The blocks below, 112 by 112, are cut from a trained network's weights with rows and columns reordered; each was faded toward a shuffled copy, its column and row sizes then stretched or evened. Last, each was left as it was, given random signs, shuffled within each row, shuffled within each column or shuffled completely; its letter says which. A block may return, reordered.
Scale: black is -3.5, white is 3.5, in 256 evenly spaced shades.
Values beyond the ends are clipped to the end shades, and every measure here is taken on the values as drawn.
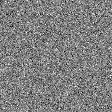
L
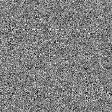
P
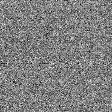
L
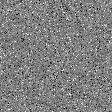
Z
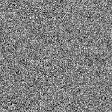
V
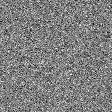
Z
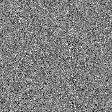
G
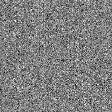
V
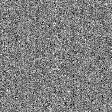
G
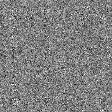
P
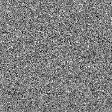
P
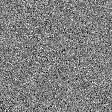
Z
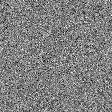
Z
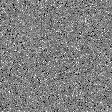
Z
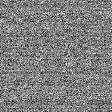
V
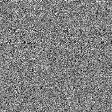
P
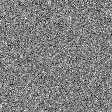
Z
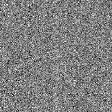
V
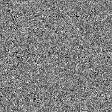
P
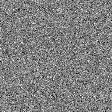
L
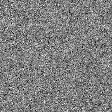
G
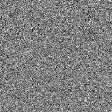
V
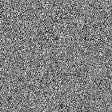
P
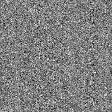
G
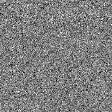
P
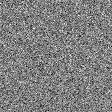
Z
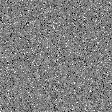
G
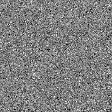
P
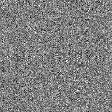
V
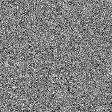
P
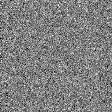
G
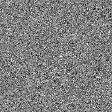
P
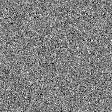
L
